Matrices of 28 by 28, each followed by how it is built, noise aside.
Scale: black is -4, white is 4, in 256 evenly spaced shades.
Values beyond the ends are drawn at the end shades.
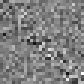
banded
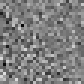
lower triangular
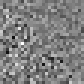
lower triangular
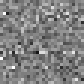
uneven rows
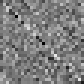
diagonal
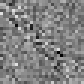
banded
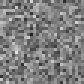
noise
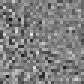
lower triangular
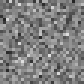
noise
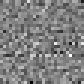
uneven rows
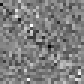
banded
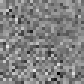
lower triangular
